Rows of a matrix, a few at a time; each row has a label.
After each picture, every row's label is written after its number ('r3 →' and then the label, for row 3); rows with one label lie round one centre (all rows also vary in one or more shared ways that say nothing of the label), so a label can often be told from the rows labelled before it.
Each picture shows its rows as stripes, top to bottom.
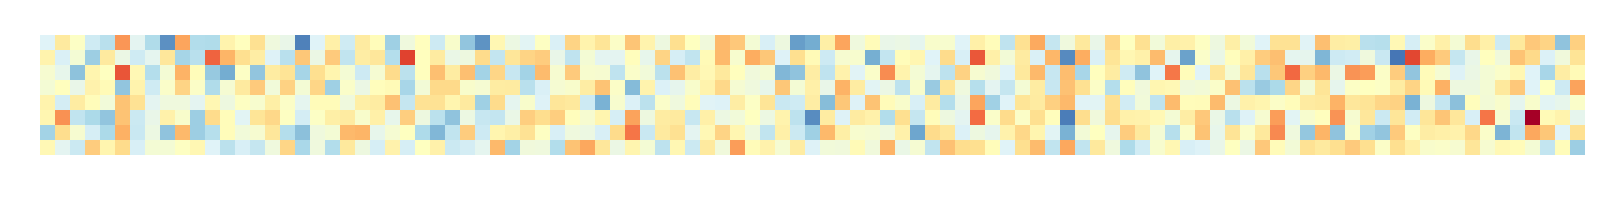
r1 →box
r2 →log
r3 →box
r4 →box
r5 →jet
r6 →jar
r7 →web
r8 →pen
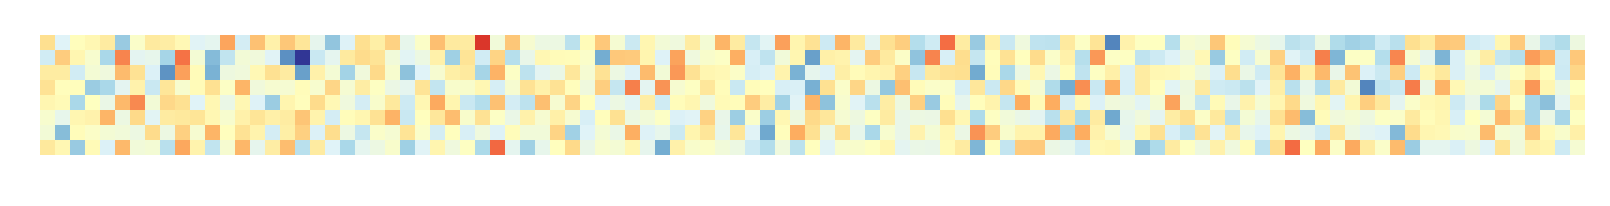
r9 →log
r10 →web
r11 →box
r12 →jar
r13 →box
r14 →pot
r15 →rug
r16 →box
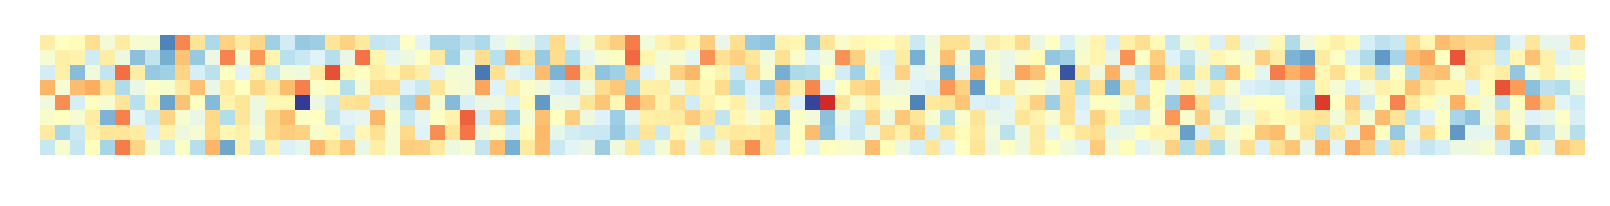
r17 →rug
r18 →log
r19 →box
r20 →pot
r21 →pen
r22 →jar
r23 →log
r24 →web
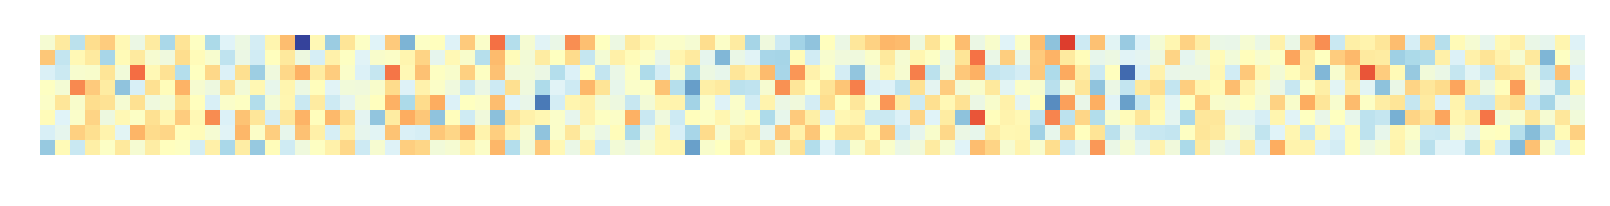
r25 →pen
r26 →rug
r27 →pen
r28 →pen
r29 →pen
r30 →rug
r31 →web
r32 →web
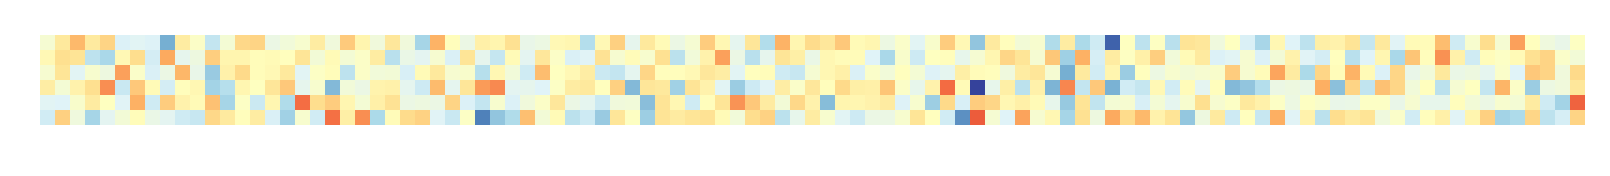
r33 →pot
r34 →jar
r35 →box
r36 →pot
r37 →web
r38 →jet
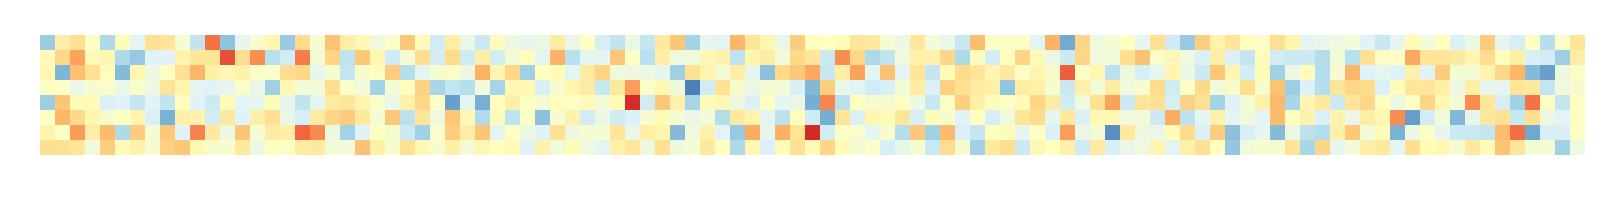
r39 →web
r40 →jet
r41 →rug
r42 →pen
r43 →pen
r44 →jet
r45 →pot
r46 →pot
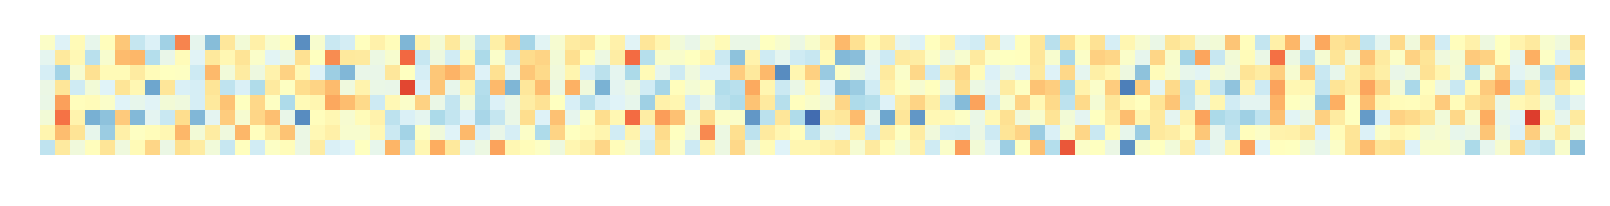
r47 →box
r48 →pot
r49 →log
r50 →pot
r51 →jet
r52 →jar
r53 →jar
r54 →pen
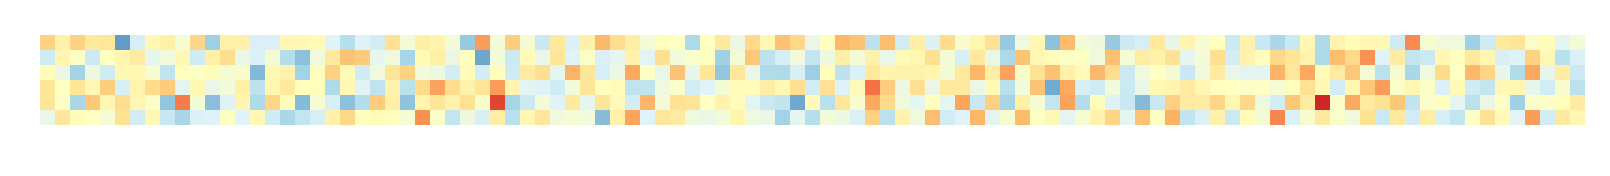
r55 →pen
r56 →jet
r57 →rug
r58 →pen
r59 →box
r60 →jet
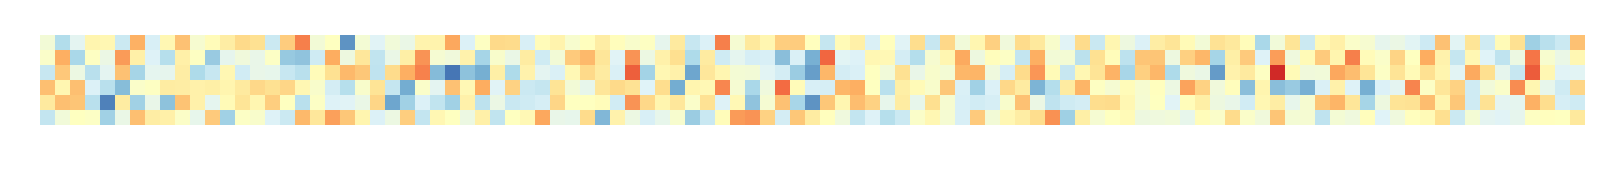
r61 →box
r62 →pen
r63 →pen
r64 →jar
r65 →jar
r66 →web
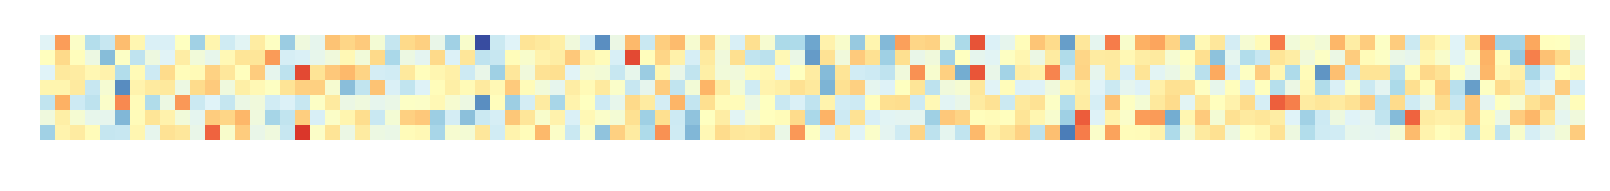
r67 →jet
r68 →jar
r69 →jet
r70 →jar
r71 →box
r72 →pen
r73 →web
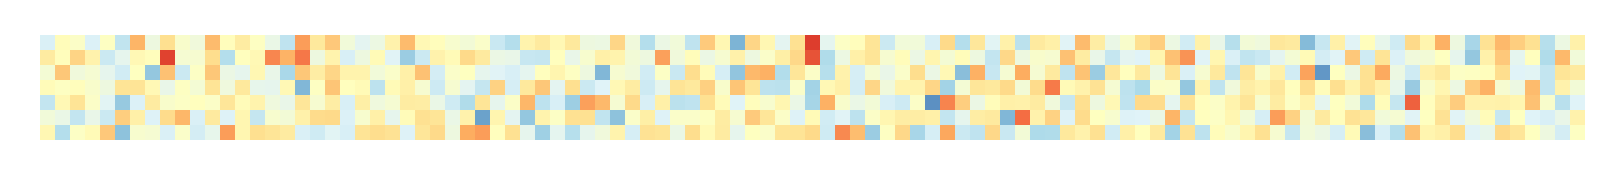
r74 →pot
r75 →jar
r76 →jet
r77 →rug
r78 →pen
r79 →box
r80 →log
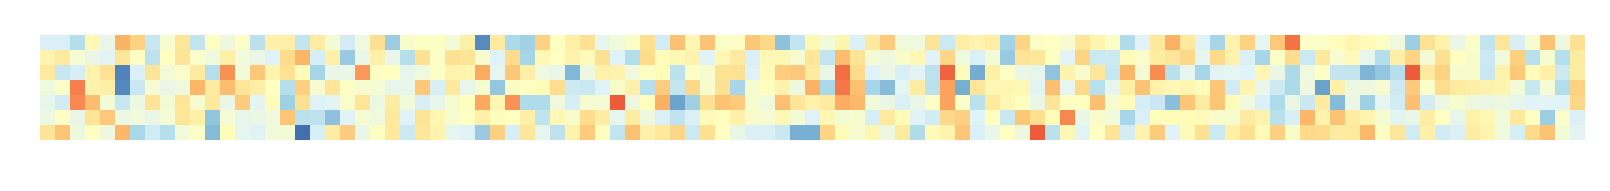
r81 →box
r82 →box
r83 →log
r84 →jet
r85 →web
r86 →pen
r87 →pen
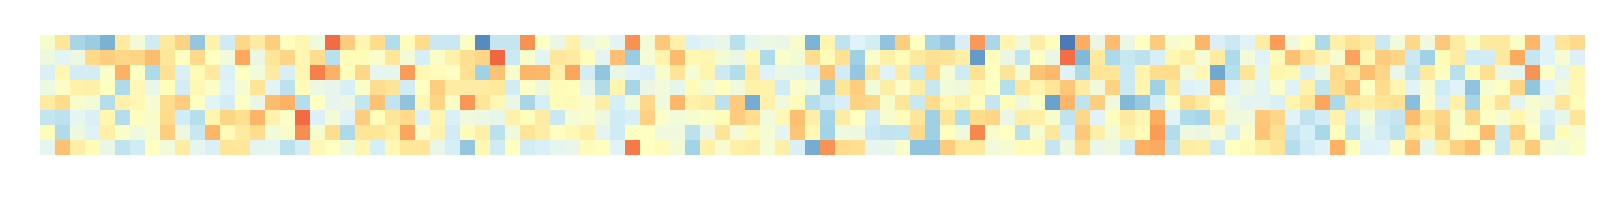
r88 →jar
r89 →pot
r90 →pot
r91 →jet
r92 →jar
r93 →log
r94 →log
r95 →pen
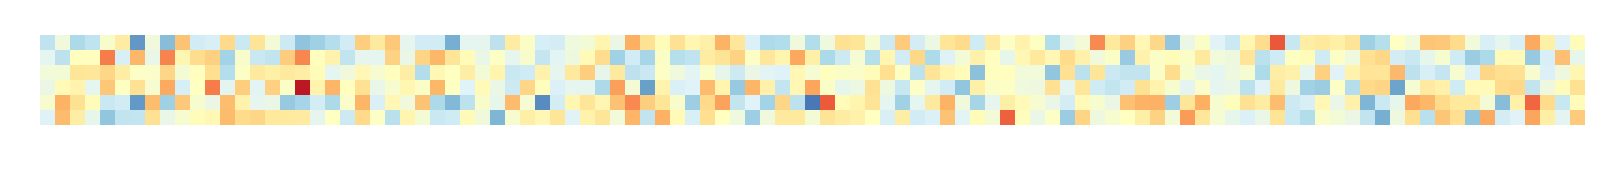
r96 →log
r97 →pen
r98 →pot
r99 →pot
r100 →pen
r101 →jar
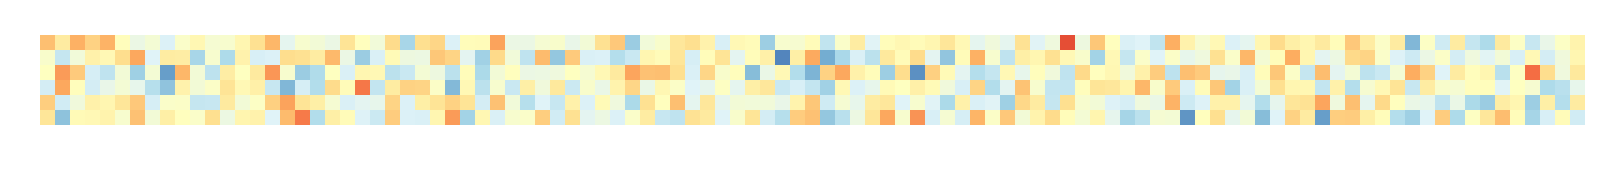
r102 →jet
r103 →box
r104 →jar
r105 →jet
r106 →box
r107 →rug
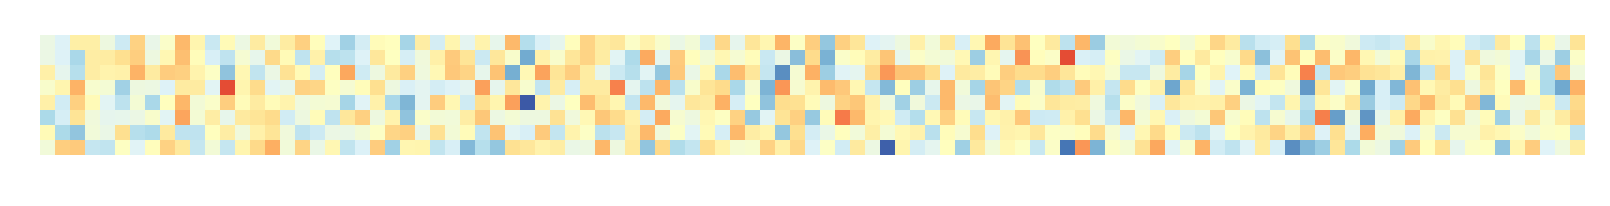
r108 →box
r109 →box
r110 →rug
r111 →pot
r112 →box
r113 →web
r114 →log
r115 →jar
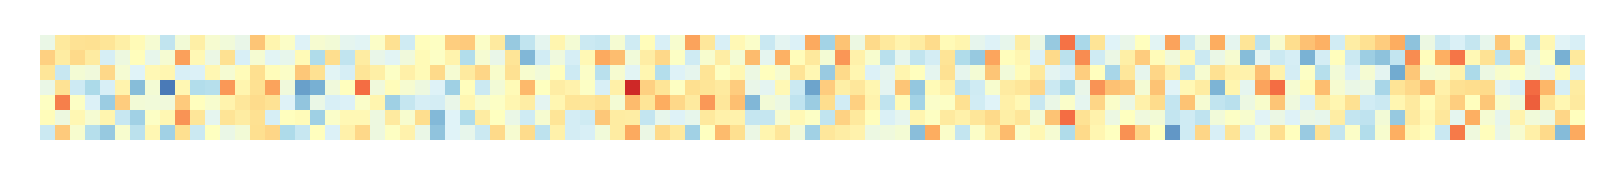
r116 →jet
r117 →box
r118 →log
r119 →log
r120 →jar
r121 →rug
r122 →web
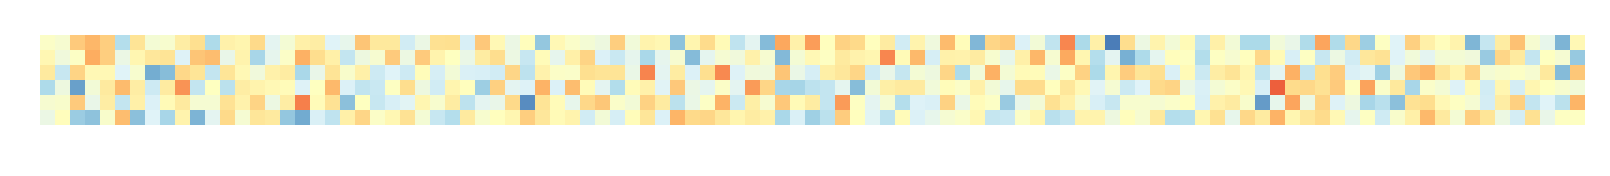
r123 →pot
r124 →pen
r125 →box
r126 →box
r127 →box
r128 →log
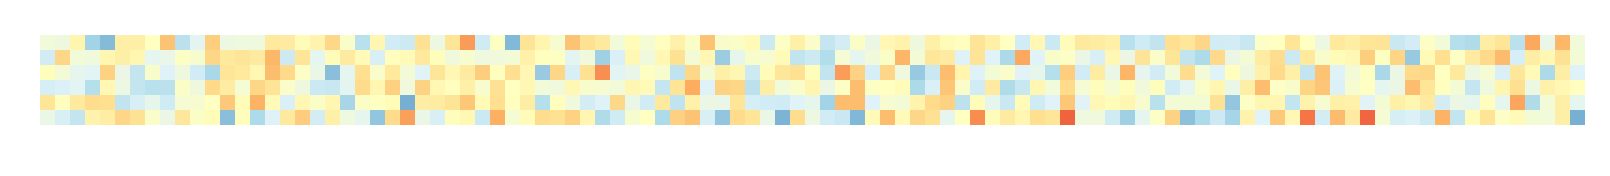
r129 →jar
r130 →jet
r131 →log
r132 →log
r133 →jet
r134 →rug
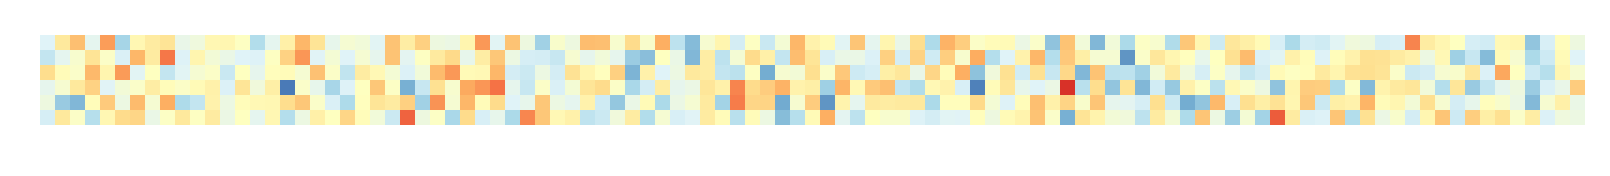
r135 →pen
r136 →pen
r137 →pot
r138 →web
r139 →log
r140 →pot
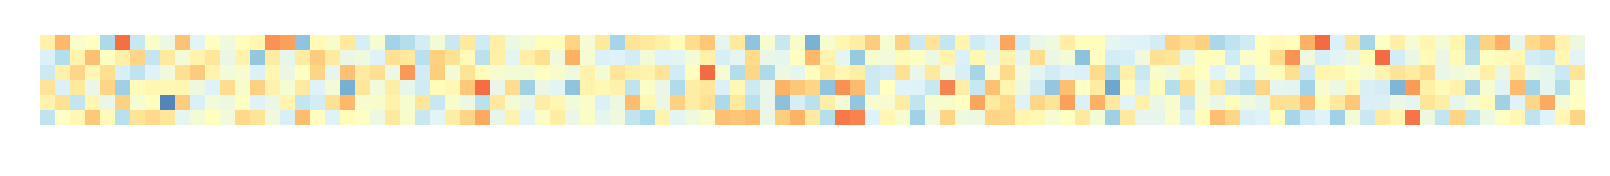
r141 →jar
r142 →pot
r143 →pot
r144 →log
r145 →rug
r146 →web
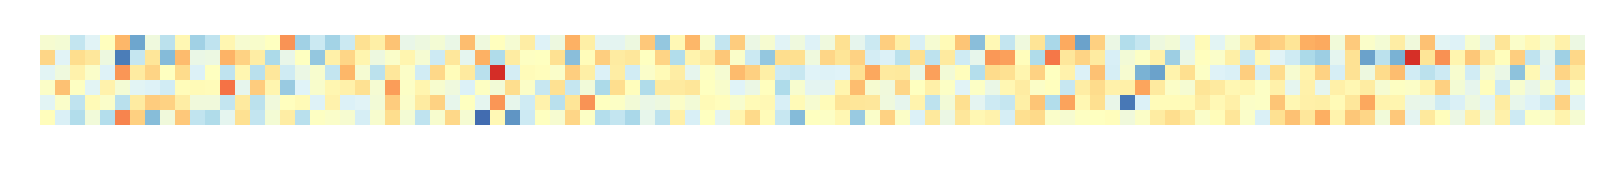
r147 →log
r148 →rug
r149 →web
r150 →jet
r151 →pen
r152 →box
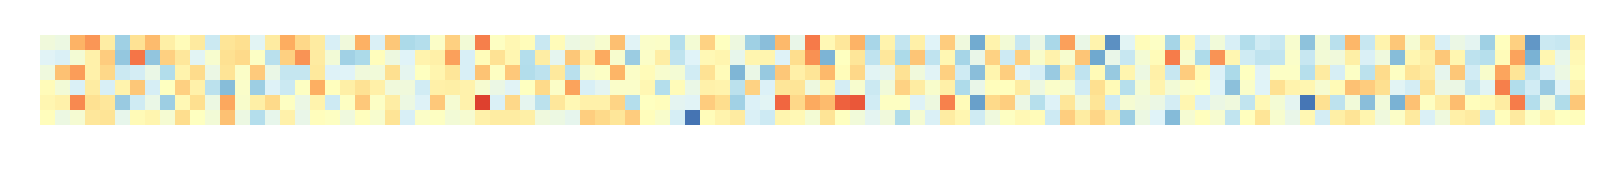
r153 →pot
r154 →box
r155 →pot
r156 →pot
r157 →pot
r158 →pen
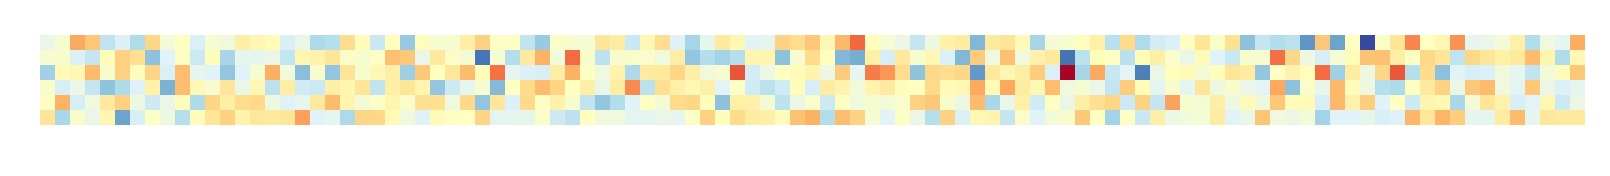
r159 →web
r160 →pot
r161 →web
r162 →rug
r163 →jet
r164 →log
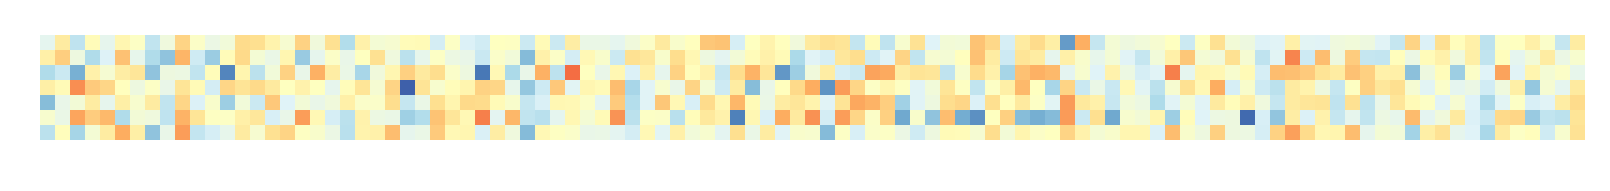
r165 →box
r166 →box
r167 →box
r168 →jet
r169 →web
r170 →pot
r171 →box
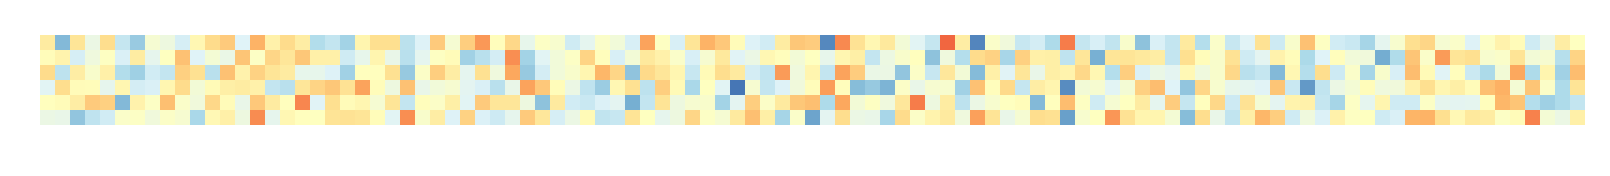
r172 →log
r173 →box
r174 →box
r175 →pot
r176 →jet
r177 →log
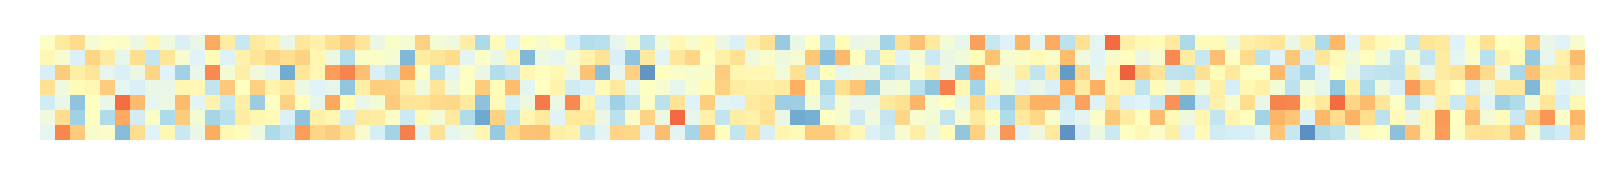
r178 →jet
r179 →box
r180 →web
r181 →log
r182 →box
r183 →box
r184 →pot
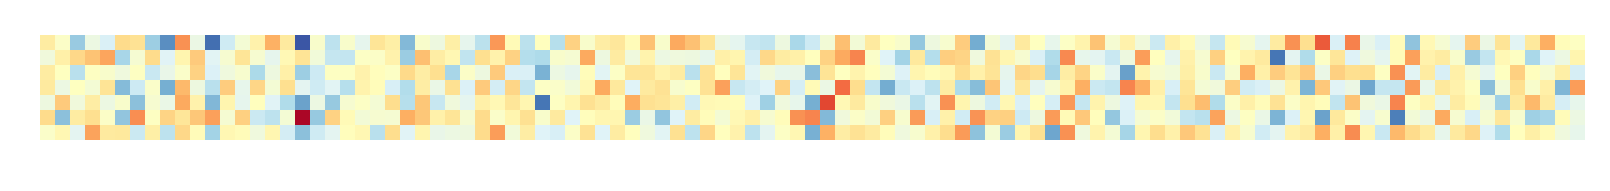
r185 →box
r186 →pen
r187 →pen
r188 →box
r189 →pen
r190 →rug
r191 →pen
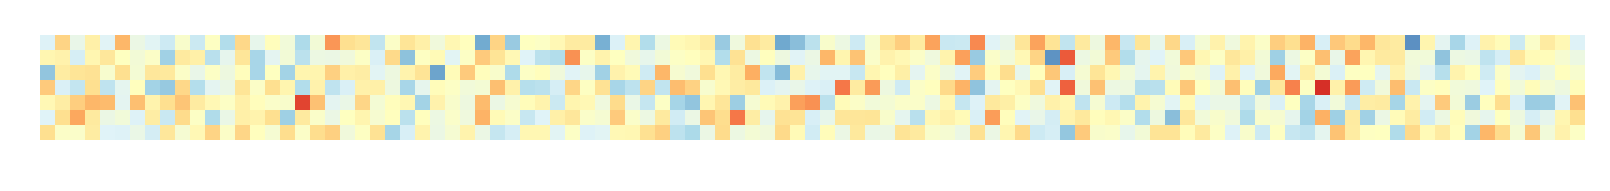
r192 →jet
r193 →pen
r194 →web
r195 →box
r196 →pot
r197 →web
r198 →jar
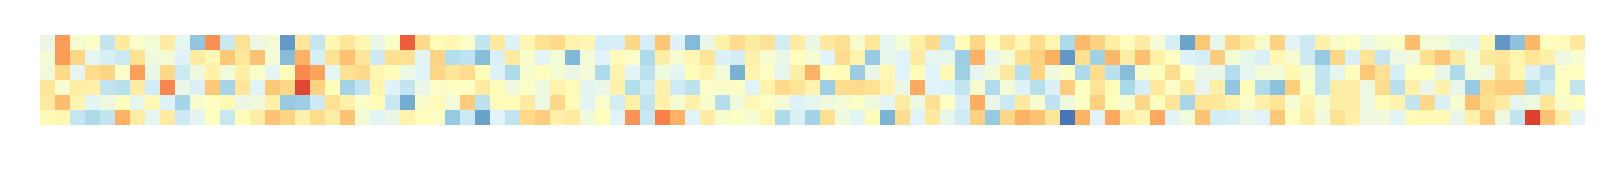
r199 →web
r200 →jet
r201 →pot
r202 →jar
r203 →jet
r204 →jar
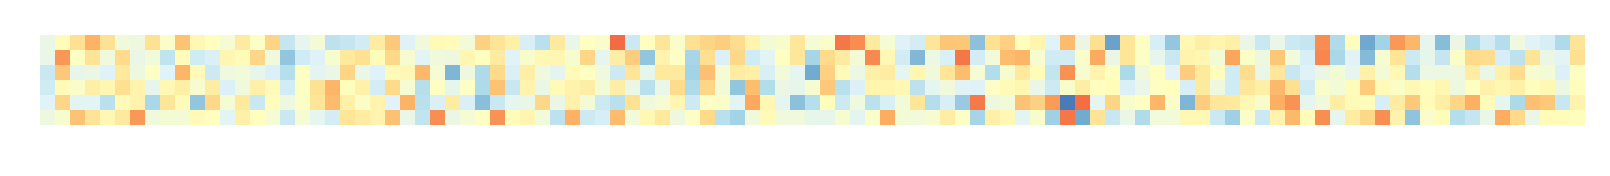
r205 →web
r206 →web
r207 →pen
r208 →pot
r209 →box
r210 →pot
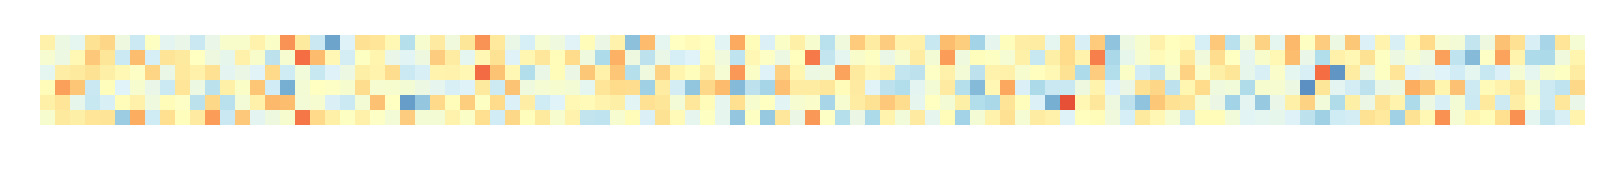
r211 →log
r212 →pot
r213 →web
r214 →pot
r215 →jar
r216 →pot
